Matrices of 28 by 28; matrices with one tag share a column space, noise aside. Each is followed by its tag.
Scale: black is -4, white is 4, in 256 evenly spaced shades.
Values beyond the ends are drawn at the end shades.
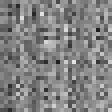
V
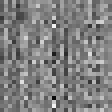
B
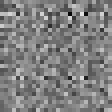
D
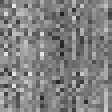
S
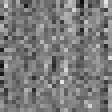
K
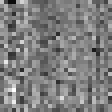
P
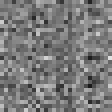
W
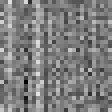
P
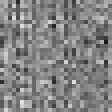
B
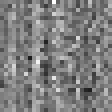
K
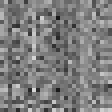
W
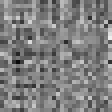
B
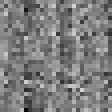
S
